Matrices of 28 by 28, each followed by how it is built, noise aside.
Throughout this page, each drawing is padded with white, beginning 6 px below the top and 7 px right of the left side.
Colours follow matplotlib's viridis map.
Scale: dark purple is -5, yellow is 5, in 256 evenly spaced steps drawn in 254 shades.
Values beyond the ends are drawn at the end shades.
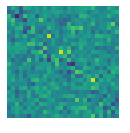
banded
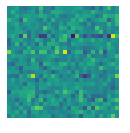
uneven rows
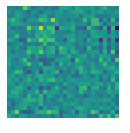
low rank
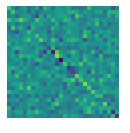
diagonal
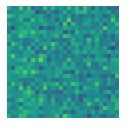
repeating rows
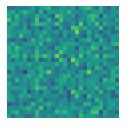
repeating rows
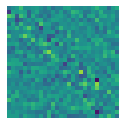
banded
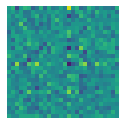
low rank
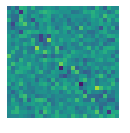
banded
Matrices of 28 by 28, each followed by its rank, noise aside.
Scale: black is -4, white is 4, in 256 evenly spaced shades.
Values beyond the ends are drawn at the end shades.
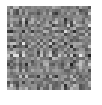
four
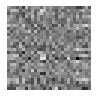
five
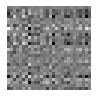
two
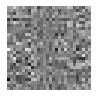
five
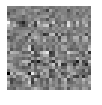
four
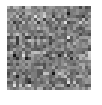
five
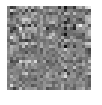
five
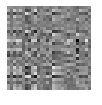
two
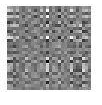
two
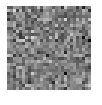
six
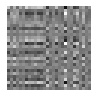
two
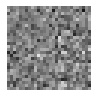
six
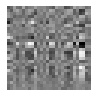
two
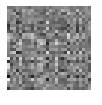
three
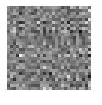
five
